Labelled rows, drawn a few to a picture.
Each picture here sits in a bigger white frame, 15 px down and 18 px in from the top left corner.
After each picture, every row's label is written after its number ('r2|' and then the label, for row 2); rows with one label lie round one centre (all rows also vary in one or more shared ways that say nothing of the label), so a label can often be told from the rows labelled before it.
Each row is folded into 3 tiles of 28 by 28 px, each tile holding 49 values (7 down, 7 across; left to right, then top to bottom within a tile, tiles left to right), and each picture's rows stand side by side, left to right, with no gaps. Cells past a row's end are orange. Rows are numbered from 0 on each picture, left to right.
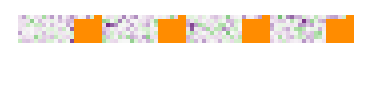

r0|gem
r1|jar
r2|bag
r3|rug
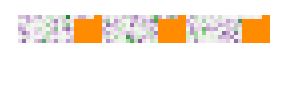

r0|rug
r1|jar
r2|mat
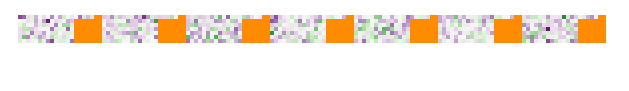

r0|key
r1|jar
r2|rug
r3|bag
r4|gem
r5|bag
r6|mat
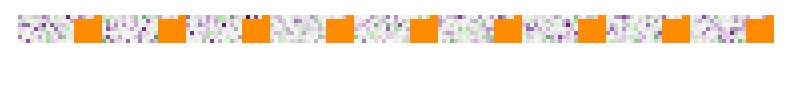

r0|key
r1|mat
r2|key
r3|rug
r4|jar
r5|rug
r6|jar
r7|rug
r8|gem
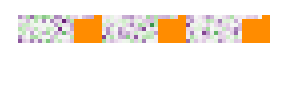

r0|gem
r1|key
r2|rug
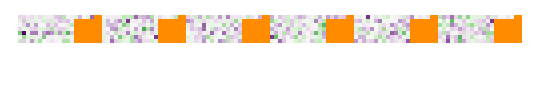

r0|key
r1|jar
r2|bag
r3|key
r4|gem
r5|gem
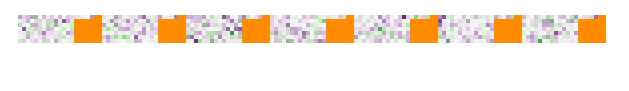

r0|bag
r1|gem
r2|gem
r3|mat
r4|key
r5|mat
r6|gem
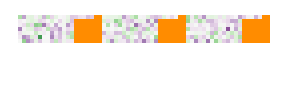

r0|gem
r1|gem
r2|gem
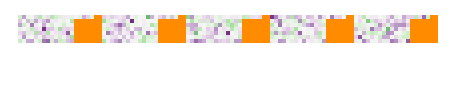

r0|mat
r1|key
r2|mat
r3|key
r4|gem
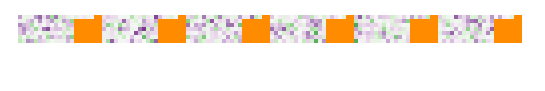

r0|mat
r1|gem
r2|jar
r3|jar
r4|key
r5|rug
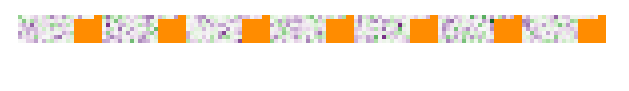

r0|jar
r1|bag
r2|gem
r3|mat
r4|bag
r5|mat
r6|bag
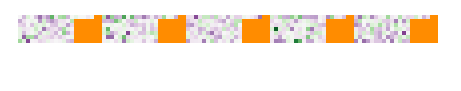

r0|mat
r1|gem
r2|bag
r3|gem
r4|mat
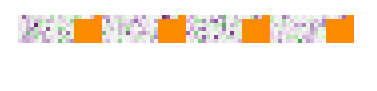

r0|mat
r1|key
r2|bag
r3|gem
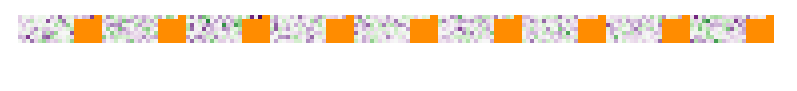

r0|bag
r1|jar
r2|bag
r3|bag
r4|jar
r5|gem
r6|gem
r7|mat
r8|gem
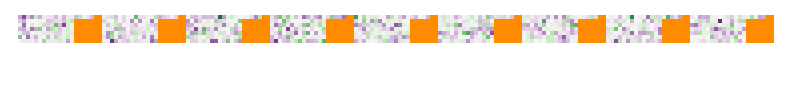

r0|bag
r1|mat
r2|mat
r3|bag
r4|jar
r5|rug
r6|rug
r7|gem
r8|mat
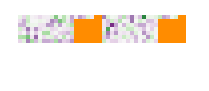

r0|rug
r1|key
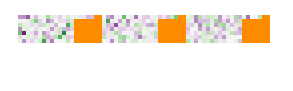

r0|key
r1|jar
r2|jar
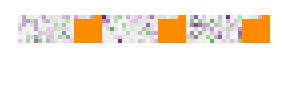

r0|bag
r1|bag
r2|jar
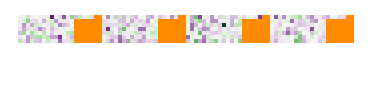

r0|jar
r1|bag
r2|bag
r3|gem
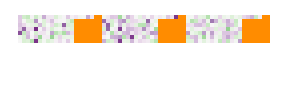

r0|bag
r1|bag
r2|jar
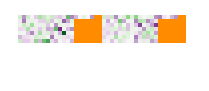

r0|gem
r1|gem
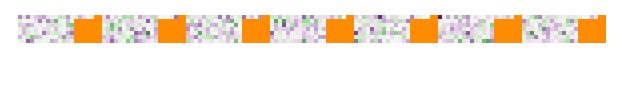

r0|key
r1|gem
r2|jar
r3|jar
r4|rug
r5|key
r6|mat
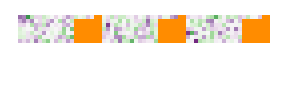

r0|bag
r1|bag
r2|gem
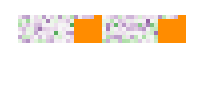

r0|key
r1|bag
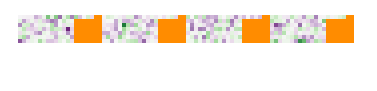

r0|rug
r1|jar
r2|bag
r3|jar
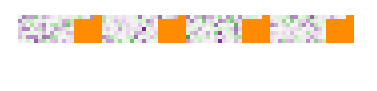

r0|bag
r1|gem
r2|rug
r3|rug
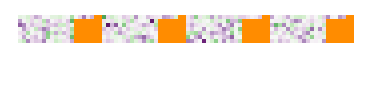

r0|mat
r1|jar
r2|bag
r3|gem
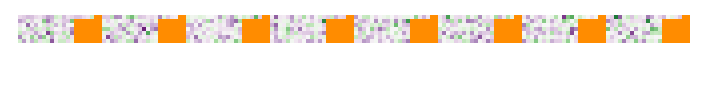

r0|key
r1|gem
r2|jar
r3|mat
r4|mat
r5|rug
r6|rug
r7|bag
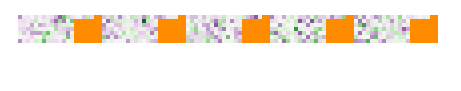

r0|rug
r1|rug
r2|key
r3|key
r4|rug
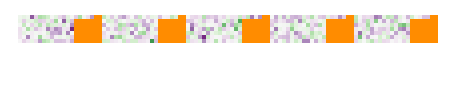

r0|gem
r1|jar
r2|bag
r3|bag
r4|rug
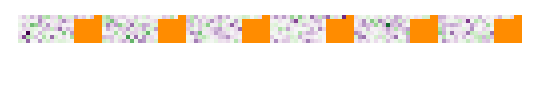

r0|gem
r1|jar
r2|jar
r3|gem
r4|jar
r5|key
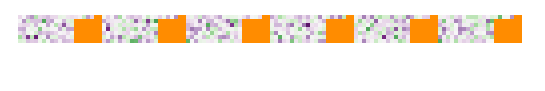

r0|bag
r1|bag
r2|jar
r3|key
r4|gem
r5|mat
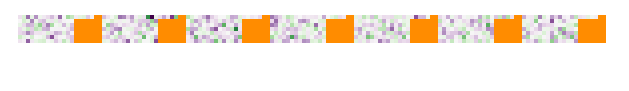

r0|jar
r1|key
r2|mat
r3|bag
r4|key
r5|rug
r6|key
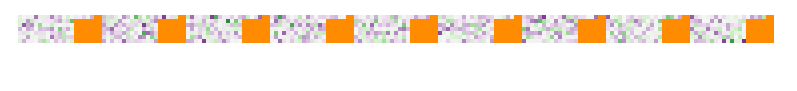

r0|jar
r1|rug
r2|bag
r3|gem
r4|rug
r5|jar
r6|rug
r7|bag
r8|key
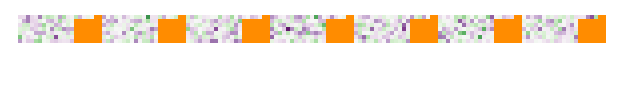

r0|rug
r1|rug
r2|mat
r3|key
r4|gem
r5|gem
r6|gem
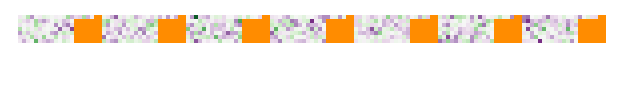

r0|gem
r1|key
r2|mat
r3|gem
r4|rug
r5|bag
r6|bag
